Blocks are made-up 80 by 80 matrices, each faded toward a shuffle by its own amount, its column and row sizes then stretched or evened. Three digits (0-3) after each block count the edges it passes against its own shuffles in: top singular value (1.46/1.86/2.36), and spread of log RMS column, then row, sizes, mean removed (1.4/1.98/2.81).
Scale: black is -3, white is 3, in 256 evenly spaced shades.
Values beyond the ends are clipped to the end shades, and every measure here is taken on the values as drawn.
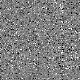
1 2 2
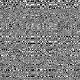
3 1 3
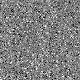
1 0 1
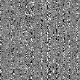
1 3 0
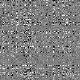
0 3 3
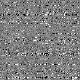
1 1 3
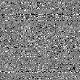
2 0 3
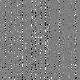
1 3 1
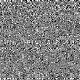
2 0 2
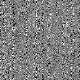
1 3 0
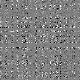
0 3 3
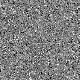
0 1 0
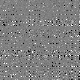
2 2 3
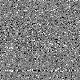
1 0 2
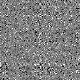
2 2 1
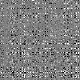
2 3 3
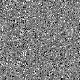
1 1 0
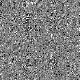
1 2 1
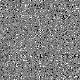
1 2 2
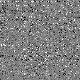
1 1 2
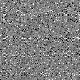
2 0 1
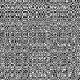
3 0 2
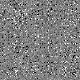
1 2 2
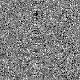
1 1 0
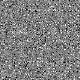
1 1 2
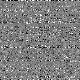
1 1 3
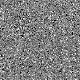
0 1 1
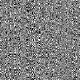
2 3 1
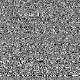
1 0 3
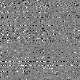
1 1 3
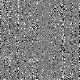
0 3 1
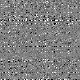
0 2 3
